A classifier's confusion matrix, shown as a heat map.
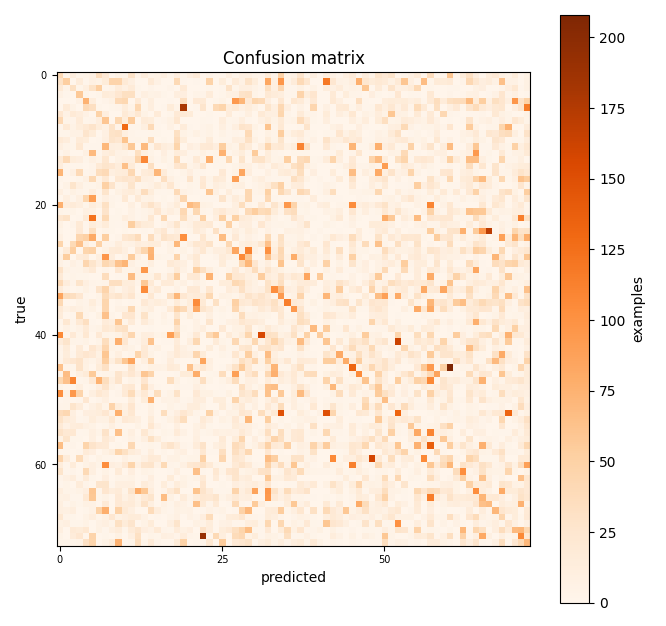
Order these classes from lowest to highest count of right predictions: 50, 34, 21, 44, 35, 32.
32, 21, 50, 44, 34, 35
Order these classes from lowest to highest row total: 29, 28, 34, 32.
32, 29, 28, 34
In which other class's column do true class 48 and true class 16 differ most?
27
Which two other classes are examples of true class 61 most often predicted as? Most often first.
62, 21
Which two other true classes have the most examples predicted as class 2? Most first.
47, 49
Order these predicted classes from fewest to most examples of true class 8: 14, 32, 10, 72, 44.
44, 72, 14, 32, 10
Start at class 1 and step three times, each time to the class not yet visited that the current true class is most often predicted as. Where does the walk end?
34
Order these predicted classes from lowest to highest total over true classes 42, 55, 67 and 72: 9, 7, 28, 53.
53, 28, 7, 9
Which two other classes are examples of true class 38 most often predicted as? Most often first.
64, 9
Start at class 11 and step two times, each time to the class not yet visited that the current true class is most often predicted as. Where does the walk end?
7
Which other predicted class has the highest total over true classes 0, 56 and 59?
48
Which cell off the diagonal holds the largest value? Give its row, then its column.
45, 60
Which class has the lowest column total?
40
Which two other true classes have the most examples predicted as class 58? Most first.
46, 25
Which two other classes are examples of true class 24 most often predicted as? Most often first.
66, 65
